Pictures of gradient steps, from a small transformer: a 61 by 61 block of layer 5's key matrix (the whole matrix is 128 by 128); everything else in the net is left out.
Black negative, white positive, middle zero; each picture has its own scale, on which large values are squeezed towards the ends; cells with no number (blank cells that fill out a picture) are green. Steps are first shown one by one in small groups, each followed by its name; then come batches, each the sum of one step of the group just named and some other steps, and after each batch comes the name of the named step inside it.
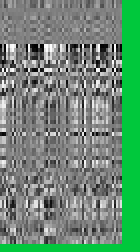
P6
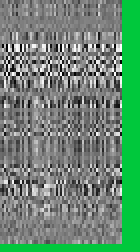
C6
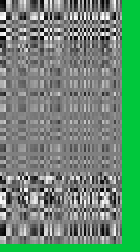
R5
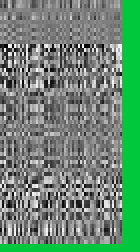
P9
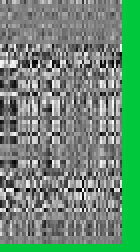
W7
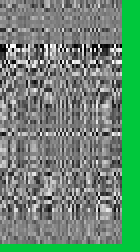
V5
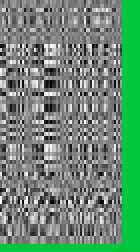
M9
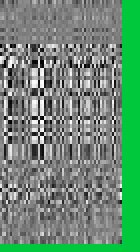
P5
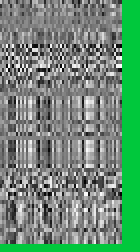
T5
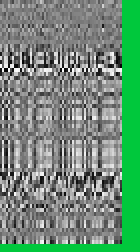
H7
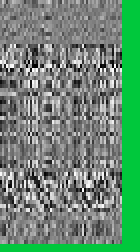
W7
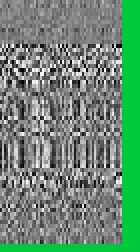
P5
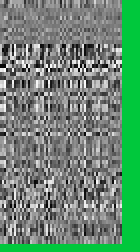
P9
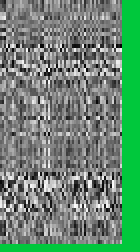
R5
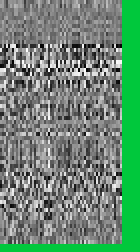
P6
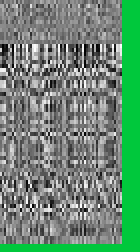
M9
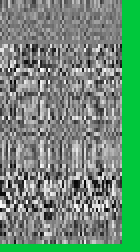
H7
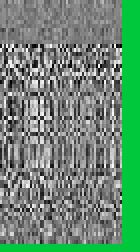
P5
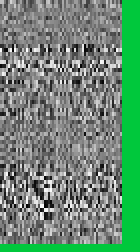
T5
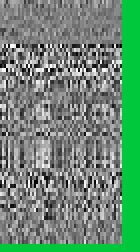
V5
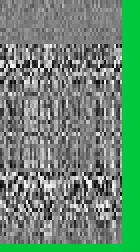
V5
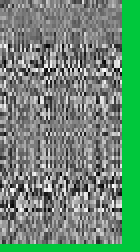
T5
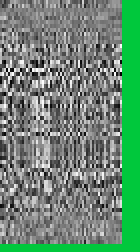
C6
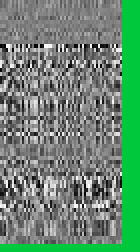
C6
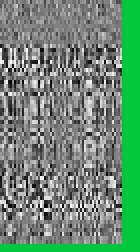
T5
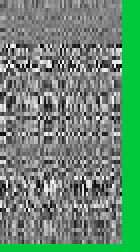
V5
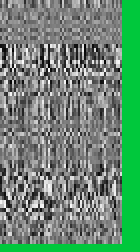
V5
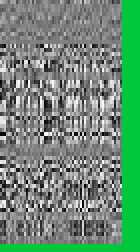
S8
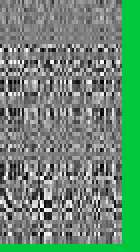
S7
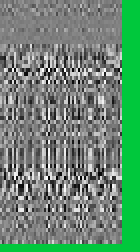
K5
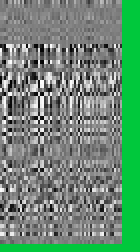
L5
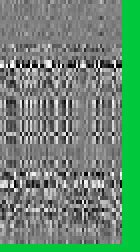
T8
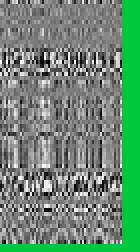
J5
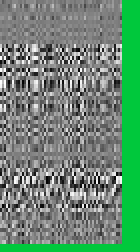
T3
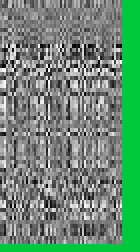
K5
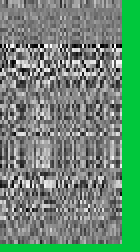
J5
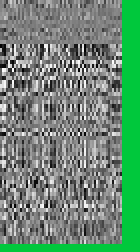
T3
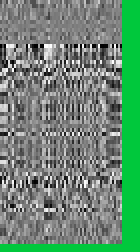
K5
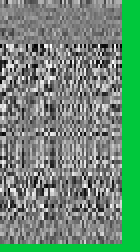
L5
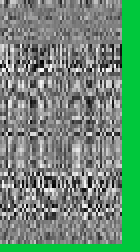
J5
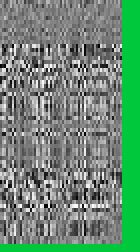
L5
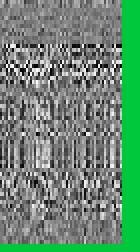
T8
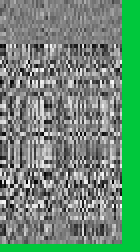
S8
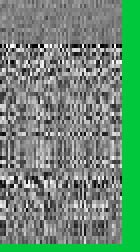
S8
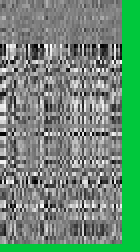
S8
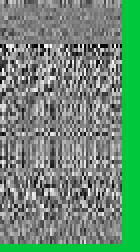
L5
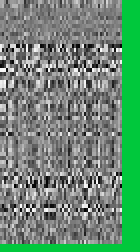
T3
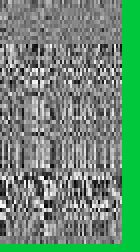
S7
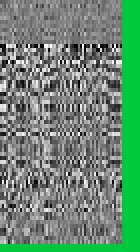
T3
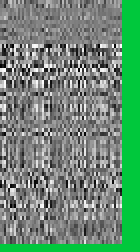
T3
